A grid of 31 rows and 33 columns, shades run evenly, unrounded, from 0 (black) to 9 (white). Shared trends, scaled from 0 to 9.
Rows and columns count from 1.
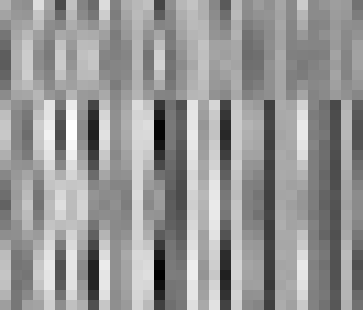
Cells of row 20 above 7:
5
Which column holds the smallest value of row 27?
15
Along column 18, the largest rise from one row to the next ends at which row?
11
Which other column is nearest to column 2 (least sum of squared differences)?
3
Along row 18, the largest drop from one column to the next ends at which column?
21
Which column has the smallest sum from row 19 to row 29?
25
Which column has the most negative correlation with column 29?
20
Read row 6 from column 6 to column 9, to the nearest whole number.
7 5 7 7
